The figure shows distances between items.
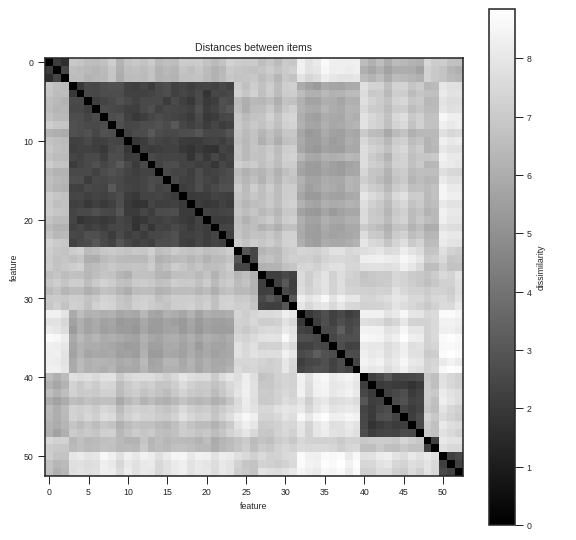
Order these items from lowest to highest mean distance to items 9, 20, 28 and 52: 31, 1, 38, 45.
31, 1, 38, 45
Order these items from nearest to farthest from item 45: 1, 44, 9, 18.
44, 1, 9, 18
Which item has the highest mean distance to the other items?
50
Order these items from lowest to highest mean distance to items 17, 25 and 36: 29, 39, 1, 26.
39, 26, 29, 1
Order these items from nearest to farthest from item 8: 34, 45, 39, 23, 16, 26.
23, 16, 34, 39, 26, 45
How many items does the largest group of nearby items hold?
21
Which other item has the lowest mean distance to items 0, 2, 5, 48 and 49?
1
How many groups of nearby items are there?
8
